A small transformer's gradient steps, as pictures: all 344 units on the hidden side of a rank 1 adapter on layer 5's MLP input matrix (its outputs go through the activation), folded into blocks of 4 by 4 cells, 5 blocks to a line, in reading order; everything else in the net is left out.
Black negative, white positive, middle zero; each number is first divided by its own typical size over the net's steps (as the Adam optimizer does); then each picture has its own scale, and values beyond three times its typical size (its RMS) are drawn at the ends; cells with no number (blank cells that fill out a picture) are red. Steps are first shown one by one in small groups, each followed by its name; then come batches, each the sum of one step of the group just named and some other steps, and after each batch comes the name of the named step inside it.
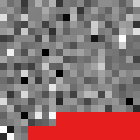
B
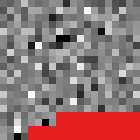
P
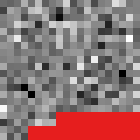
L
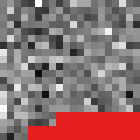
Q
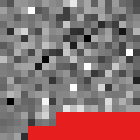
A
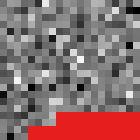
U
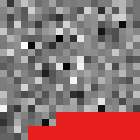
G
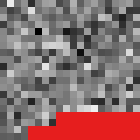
A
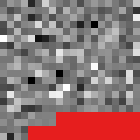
U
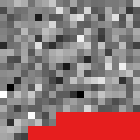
P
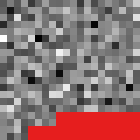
P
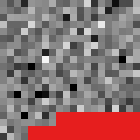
B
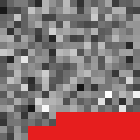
U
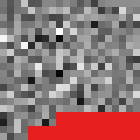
G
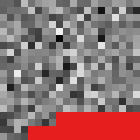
G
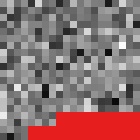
Q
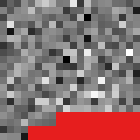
A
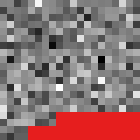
Q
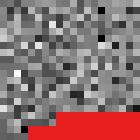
G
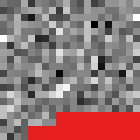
L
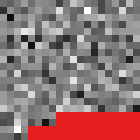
P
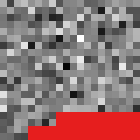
G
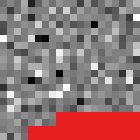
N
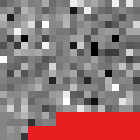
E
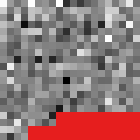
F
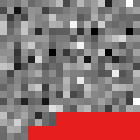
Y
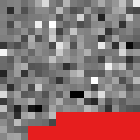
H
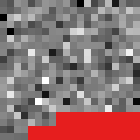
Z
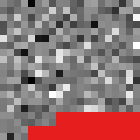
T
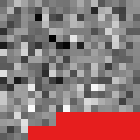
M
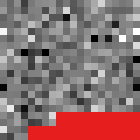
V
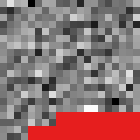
T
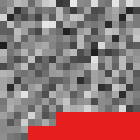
E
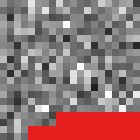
F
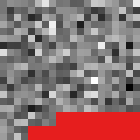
H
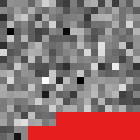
Z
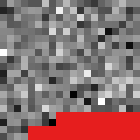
H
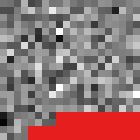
T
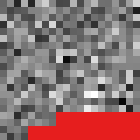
T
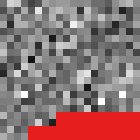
Y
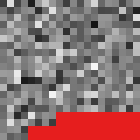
T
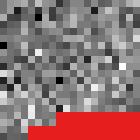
M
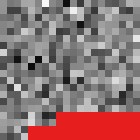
F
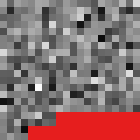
H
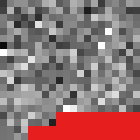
M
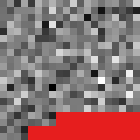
T
